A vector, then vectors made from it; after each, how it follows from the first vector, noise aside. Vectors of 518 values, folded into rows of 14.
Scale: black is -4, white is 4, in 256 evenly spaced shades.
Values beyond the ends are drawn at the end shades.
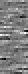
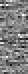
reversed, negated.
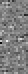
reversed, partly zeroed.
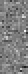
negated, partly zeroed.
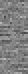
negated, shrunk.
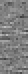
shrunk.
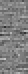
negated, shrunk.
